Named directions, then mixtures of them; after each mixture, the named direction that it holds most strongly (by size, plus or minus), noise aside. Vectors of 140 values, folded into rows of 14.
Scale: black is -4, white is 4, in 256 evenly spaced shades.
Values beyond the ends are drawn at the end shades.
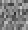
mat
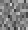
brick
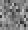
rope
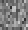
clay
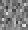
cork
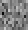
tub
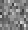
rope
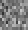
cork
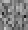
tub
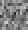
mat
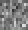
cork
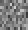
brick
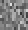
rope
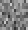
brick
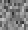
rope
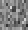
clay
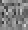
cork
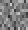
brick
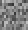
mat
